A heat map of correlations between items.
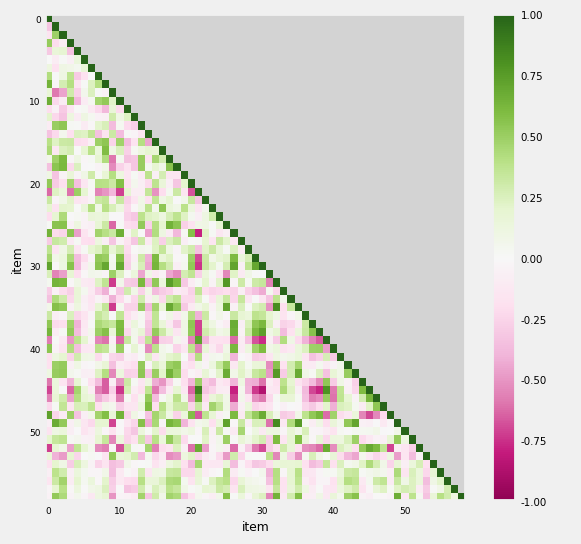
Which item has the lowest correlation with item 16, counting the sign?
44
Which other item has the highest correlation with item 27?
50
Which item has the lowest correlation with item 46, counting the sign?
26
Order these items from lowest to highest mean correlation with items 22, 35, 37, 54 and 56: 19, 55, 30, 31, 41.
31, 19, 41, 55, 30
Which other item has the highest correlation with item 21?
45
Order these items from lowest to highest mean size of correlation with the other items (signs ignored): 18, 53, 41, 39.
41, 53, 18, 39
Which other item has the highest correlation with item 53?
9
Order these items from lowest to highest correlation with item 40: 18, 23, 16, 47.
47, 18, 23, 16
